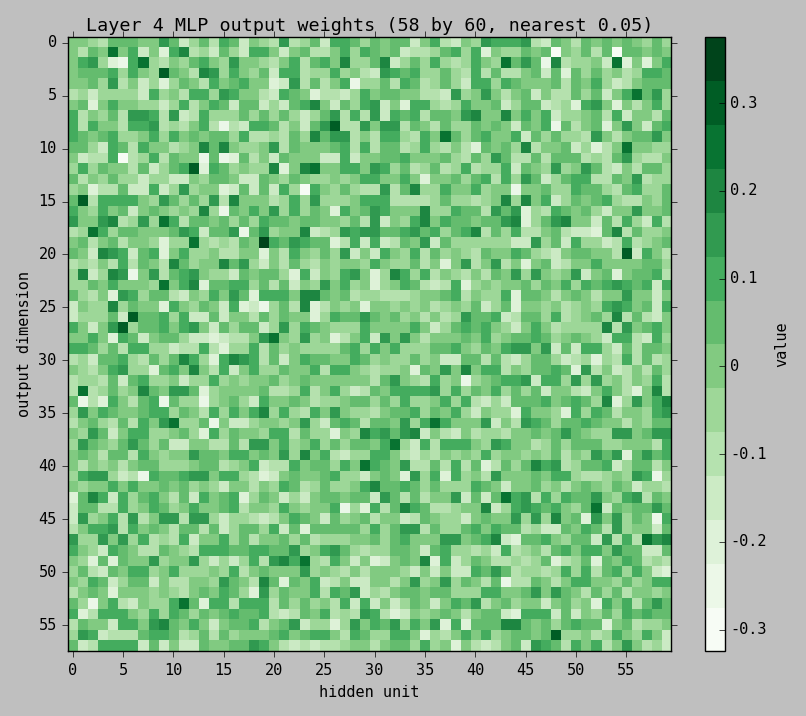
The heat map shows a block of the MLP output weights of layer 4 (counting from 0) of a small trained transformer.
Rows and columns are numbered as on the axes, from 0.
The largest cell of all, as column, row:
19, 19
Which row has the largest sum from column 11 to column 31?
12
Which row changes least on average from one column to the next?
42
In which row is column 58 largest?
33
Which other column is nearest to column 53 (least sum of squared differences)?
57
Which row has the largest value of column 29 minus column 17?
18
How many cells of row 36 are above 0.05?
13
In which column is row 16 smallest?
15
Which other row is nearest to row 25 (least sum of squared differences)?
50
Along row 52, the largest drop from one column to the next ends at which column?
29
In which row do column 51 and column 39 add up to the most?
31
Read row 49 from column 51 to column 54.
0.05 -0.2 0.05 0
